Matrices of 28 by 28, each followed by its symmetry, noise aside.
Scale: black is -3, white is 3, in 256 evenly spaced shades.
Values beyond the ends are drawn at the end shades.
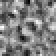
antisymmetric.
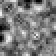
symmetric.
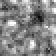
symmetric across the other diagonal.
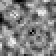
symmetric.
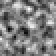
antisymmetric.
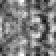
mirrored top to bottom.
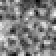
antisymmetric.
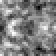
mirrored top to bottom.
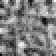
antisymmetric.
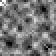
symmetric.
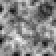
symmetric across the other diagonal.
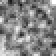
symmetric across the other diagonal.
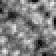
symmetric across the other diagonal.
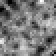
symmetric.
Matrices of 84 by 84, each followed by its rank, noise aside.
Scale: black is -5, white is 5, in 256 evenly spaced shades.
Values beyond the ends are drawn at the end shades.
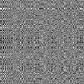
three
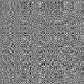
four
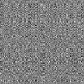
five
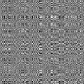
two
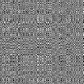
three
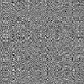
four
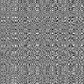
three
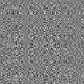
four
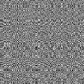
four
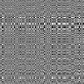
two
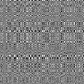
two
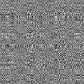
four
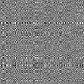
two
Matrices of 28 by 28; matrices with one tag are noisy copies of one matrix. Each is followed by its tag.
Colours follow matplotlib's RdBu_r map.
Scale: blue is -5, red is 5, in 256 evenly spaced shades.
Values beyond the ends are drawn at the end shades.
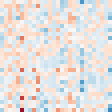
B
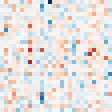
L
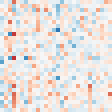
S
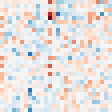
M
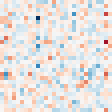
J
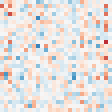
J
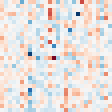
M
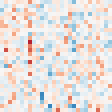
L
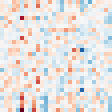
B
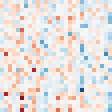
B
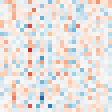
L
